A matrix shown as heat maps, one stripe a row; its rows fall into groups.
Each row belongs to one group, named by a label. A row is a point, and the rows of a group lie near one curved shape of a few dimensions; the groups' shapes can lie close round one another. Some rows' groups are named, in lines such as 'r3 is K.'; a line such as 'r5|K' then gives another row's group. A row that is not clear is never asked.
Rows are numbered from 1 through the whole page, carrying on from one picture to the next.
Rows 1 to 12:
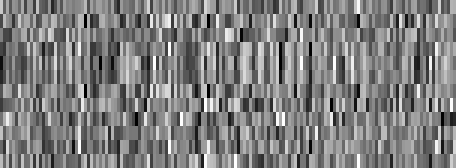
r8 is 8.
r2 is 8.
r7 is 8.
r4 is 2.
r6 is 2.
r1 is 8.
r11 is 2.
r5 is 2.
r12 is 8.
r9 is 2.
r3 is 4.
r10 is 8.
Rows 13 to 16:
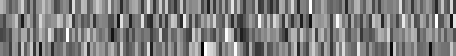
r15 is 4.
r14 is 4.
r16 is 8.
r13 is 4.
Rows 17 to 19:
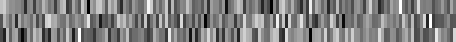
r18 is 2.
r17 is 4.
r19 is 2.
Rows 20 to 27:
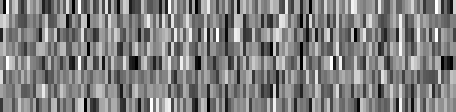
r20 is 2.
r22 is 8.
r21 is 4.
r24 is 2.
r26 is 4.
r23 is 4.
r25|8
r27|8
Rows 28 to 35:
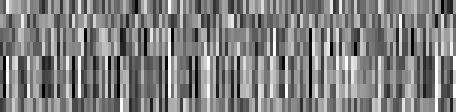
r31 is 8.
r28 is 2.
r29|4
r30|8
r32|2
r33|2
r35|4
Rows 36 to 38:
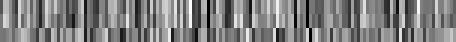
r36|8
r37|8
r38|8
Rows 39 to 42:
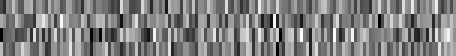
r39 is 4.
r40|4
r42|8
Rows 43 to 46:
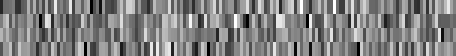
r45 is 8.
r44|8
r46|8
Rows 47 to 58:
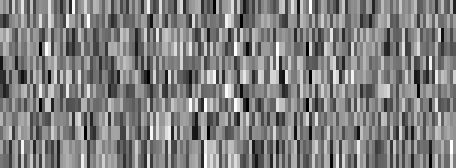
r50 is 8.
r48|4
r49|8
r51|2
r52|2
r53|4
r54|8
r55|8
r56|8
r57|8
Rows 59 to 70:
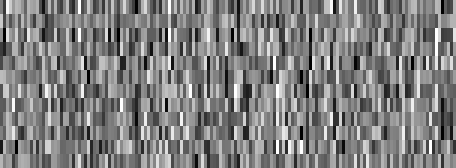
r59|2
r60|8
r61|2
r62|4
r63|8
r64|4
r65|8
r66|4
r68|4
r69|2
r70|8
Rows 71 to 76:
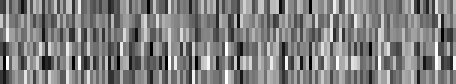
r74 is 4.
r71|2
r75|2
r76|4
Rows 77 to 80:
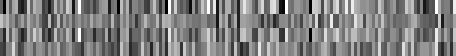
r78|8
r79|2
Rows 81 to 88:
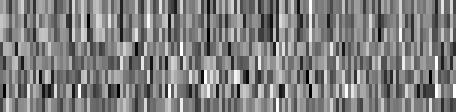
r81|4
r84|2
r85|4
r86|8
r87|2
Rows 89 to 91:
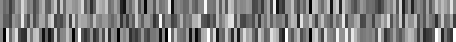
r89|8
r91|2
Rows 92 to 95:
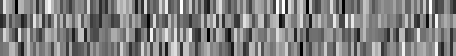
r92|2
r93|2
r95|4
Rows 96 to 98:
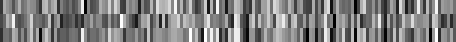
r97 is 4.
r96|8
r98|8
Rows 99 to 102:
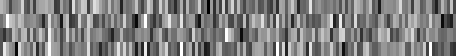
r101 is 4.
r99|4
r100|2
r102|2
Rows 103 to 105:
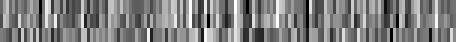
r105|8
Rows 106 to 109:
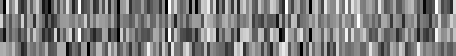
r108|2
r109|4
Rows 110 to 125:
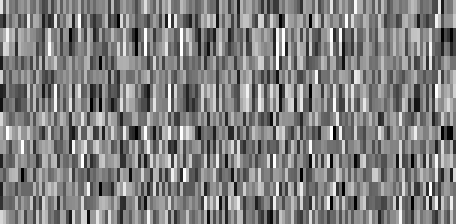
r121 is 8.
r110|8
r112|2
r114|2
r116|2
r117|2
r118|4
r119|2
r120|4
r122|4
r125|4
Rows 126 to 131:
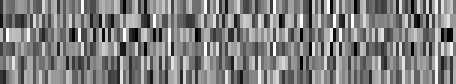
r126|8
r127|2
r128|2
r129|8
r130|4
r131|4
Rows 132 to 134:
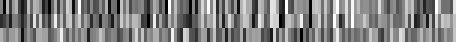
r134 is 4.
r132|2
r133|2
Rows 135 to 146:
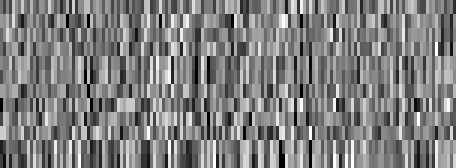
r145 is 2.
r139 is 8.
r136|4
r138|4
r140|8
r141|4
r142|2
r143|8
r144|4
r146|2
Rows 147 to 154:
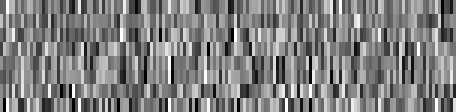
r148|8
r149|4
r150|8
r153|4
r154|2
